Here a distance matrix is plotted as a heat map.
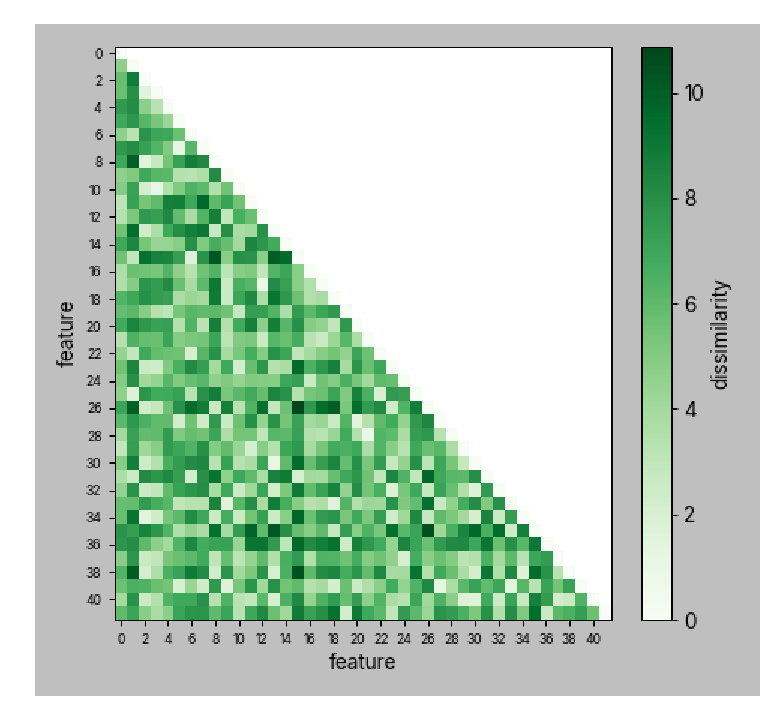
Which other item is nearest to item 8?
2
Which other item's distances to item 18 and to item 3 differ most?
26
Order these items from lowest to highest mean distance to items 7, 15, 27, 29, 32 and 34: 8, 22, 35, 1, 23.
23, 22, 8, 35, 1
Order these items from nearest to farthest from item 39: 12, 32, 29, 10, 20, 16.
20, 16, 12, 10, 29, 32
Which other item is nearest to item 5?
7
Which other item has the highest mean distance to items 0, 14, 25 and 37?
35
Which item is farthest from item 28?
36
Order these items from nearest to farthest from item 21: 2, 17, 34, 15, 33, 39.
17, 39, 33, 34, 2, 15
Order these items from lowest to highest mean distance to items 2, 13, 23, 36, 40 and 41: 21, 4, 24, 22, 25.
4, 24, 21, 22, 25
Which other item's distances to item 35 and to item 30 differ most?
13
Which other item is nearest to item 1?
25
